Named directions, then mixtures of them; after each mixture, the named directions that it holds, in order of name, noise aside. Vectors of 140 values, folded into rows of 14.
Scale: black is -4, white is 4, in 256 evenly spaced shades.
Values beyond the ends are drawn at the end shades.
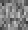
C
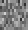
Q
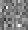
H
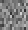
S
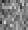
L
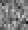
C.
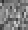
C, Q, S.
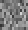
S.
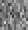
C, L, S.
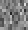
C, Q, S.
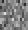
Q.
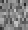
C, Q.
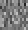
Q, S.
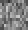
C, H.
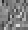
H, Q, S.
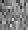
L, Q.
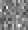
H.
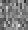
C, H, L.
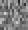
Q.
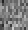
C, H, S.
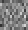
S.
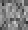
C.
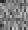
C, L, S.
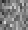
L.
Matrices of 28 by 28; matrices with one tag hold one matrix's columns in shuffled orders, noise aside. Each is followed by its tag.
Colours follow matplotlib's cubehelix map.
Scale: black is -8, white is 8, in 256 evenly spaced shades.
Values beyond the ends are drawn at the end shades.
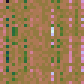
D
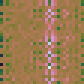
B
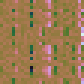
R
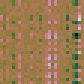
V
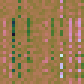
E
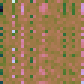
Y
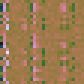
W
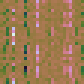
R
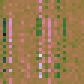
E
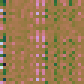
B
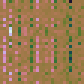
D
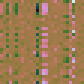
Y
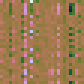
Y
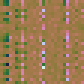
B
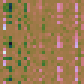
W
